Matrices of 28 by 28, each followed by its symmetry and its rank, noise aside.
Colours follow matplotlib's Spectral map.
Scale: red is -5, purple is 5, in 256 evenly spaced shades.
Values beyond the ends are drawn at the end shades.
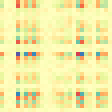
no symmetry, rank one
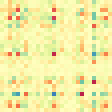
symmetric, rank two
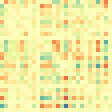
antisymmetric, rank two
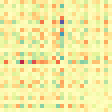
antisymmetric, rank two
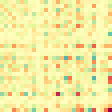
no symmetry, rank three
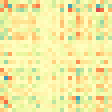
no symmetry, rank two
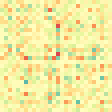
symmetric, rank three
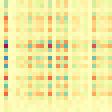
no symmetry, rank one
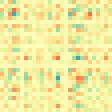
symmetric, rank two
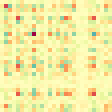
symmetric, rank two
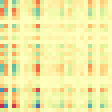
no symmetry, rank one
